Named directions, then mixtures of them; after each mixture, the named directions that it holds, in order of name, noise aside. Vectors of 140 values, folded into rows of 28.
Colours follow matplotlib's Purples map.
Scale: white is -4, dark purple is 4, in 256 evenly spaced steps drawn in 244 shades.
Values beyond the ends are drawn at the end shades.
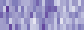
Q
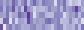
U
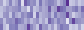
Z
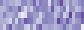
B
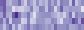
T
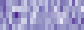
T.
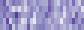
Q, T.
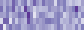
U.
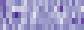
T.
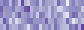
U, Z.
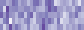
Q, U.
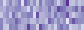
Z.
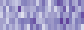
B, Q.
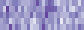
Q.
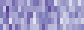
Q, U.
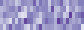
B.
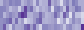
B.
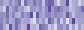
Q, Z.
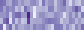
T, U.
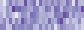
T, Z.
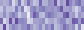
U, Z.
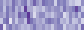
U.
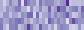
Z.
